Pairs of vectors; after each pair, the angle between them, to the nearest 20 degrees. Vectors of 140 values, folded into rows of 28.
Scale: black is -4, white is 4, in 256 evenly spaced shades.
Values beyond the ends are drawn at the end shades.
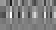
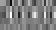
20 degrees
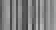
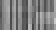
20 degrees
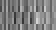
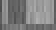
60 degrees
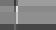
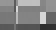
40 degrees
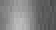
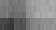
140 degrees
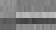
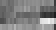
120 degrees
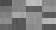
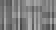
60 degrees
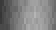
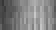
20 degrees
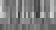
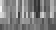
20 degrees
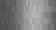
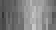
20 degrees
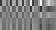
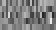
60 degrees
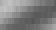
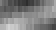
140 degrees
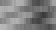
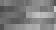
140 degrees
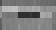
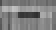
20 degrees
